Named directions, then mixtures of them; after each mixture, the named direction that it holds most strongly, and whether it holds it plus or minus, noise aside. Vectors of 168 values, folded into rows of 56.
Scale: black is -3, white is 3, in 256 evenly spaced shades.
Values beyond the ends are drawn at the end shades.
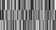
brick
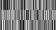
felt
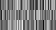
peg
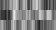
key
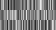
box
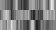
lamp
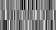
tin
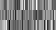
tin, minus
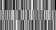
felt, plus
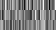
brick, plus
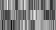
lamp, minus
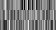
tin, plus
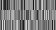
felt, plus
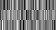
felt, plus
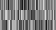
tin, plus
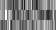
key, minus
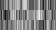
peg, plus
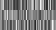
box, plus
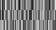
brick, plus
